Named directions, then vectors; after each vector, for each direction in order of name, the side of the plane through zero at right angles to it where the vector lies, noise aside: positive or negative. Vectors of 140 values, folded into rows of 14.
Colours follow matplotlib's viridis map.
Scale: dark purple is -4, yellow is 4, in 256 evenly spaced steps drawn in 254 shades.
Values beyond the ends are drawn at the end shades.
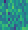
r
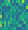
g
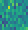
negative, positive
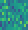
negative, negative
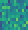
negative, negative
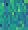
negative, positive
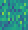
negative, negative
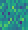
positive, positive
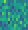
negative, negative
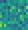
positive, positive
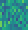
positive, positive
